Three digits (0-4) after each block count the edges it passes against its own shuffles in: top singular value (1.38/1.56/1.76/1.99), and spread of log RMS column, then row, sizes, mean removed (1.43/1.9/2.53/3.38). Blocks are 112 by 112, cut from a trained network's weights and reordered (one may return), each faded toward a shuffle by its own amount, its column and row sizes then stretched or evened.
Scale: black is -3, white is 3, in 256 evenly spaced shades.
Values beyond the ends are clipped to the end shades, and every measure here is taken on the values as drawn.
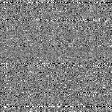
2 1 4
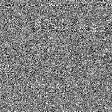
3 0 2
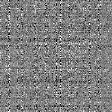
3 4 1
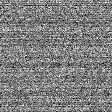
4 1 1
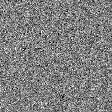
1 0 1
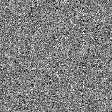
2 1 0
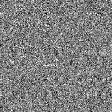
3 0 1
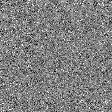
0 0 1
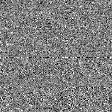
2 1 3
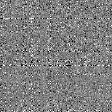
1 3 3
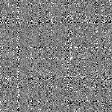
2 4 3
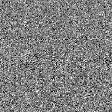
3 1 2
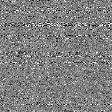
3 0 4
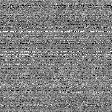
4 1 4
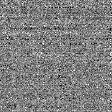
1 2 2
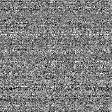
2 1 3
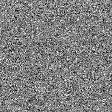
1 0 1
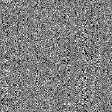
3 4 1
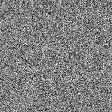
2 0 0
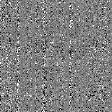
0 4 2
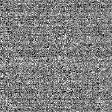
2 3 0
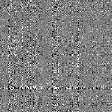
4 4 3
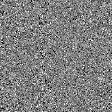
2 2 0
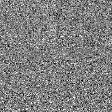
1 0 3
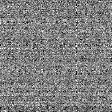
2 2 2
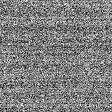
2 1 0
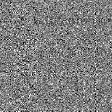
2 2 2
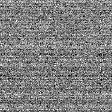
4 2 2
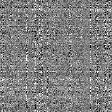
3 4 2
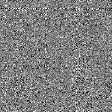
1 3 3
